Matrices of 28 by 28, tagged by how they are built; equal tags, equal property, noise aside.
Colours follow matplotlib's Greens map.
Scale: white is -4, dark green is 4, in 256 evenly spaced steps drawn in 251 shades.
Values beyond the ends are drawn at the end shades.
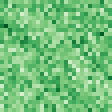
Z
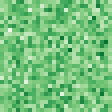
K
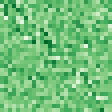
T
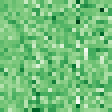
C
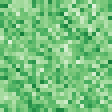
Z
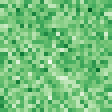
Z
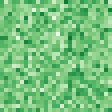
K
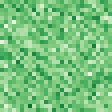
Z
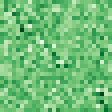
T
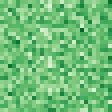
K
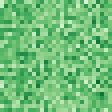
K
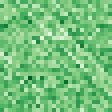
Z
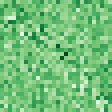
T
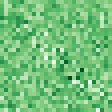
T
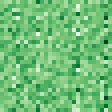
C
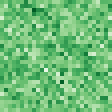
Z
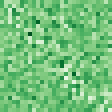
T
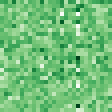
C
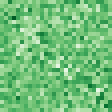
T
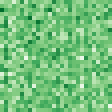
K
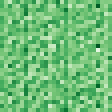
K
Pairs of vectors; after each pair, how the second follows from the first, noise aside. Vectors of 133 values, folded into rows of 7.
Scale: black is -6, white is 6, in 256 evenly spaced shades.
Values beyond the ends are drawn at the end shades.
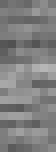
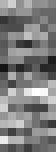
wrapped around, scaled up.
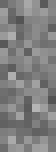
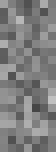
negated.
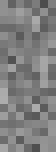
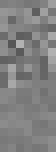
reversed, partly zeroed.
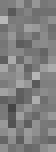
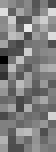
wrapped around, scaled up.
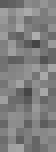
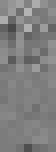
wrapped around, partly zeroed.
